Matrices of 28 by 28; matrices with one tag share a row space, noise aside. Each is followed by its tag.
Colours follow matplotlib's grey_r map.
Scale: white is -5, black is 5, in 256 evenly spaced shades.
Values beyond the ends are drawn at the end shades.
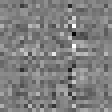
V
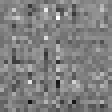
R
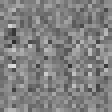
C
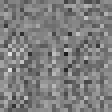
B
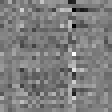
V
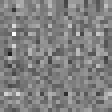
C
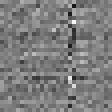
V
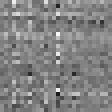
R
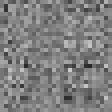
B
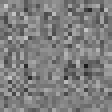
B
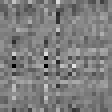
R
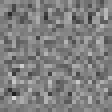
C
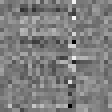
V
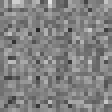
C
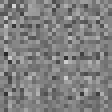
B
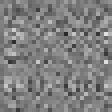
C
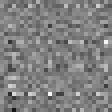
C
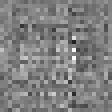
V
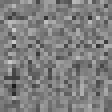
C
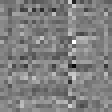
V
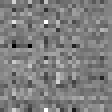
R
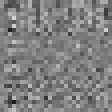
C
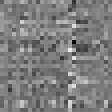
V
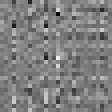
R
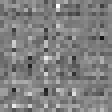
R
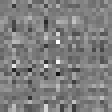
R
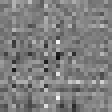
R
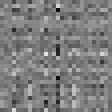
R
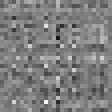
R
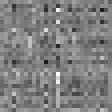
R
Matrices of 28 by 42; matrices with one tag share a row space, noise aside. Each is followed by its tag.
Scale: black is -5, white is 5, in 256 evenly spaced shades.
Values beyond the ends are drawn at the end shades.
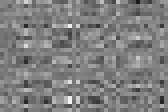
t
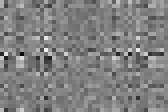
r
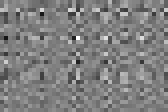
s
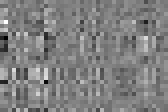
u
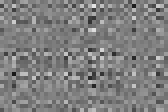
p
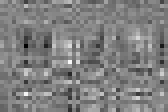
t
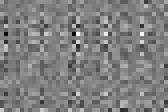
s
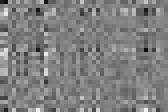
u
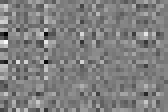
u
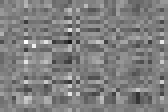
t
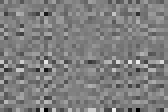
r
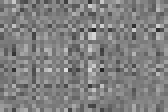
p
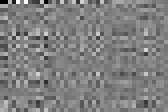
u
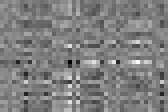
t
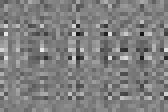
s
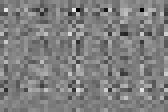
s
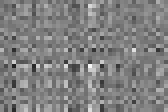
p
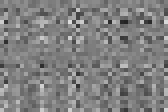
s
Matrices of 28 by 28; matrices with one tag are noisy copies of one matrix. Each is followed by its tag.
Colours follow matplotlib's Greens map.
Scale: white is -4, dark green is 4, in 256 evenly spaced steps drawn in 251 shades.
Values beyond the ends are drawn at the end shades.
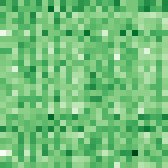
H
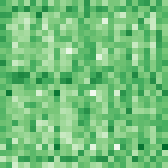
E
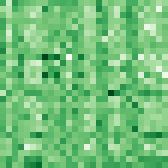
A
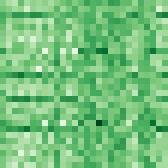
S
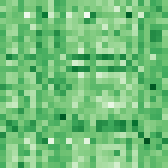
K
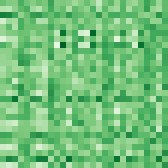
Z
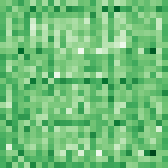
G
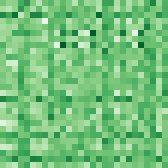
Z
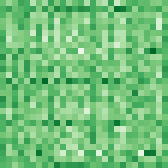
G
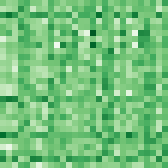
Z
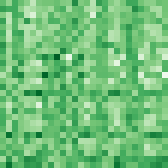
A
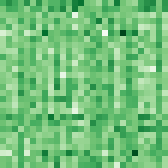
H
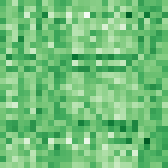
K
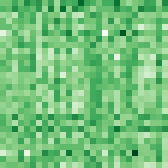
H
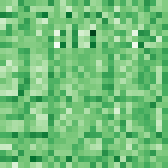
Z
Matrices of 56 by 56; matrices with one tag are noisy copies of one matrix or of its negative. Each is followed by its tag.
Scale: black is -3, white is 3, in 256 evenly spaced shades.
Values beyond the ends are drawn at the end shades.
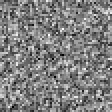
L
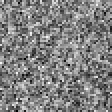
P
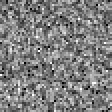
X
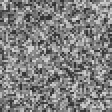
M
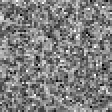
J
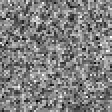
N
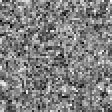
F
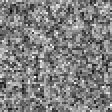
J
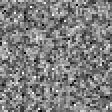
J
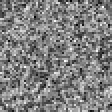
N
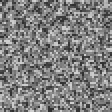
X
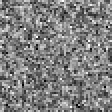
F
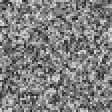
M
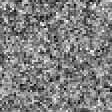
M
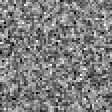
X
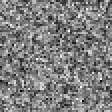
F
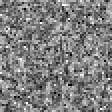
F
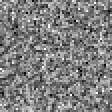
L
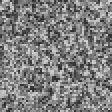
M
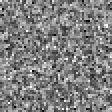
X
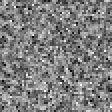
F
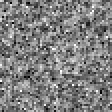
P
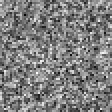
N
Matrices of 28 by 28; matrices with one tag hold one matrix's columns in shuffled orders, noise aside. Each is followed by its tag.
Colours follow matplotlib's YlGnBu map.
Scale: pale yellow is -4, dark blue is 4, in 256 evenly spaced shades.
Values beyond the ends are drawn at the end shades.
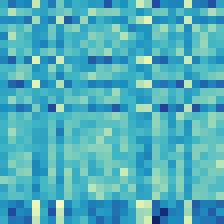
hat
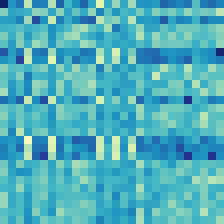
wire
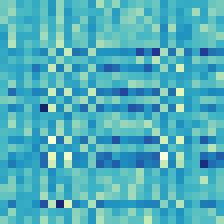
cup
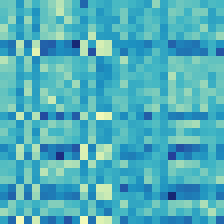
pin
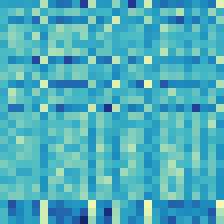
hat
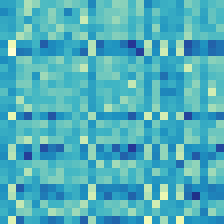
pin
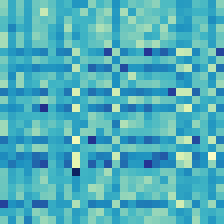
cup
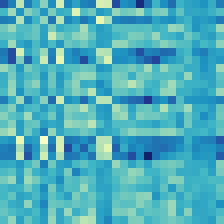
wire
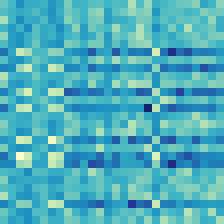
cup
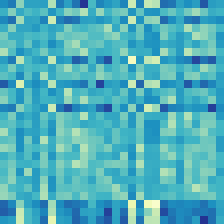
hat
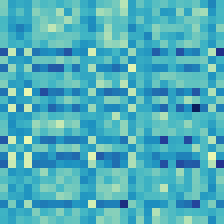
cup
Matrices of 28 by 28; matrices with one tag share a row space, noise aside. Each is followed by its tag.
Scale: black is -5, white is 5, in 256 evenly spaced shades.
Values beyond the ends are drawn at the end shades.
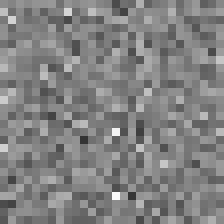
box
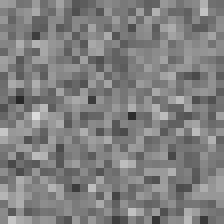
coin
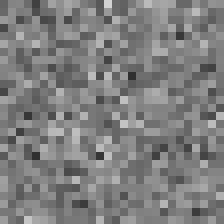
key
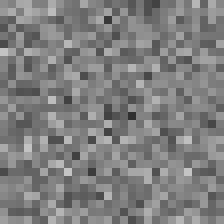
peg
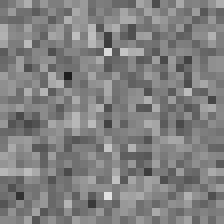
peg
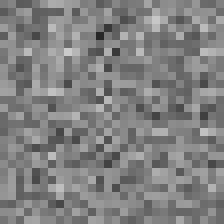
key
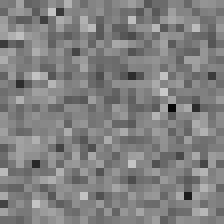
coin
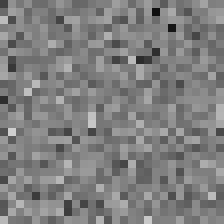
box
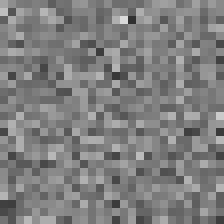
box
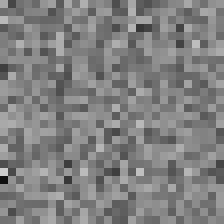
box
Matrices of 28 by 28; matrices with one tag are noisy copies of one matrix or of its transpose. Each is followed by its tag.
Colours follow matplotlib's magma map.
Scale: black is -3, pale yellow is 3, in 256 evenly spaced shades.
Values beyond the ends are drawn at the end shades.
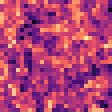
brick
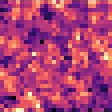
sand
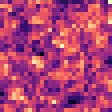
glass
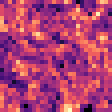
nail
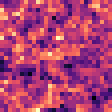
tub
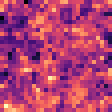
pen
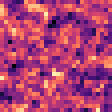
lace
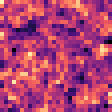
brick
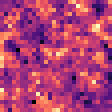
sand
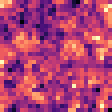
pen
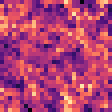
nail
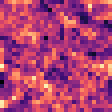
nail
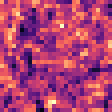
brick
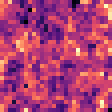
pen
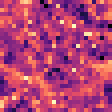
nail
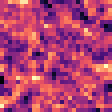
nail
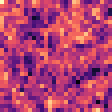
brick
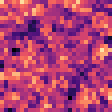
brick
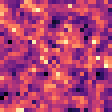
lace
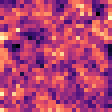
sand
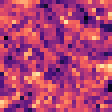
nail
